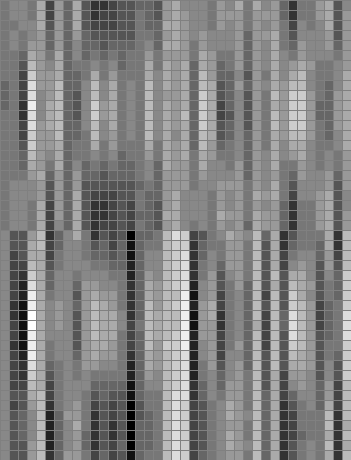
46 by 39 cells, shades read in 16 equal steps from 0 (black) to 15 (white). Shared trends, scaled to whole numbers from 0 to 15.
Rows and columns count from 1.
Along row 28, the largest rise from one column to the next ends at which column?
4
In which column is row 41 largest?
20
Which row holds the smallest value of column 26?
12
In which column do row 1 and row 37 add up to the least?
15
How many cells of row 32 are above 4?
32
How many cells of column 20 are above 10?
23
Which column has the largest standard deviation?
33
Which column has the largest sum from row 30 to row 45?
21
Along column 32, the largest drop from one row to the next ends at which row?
24
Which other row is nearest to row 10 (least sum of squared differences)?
13
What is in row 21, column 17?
6
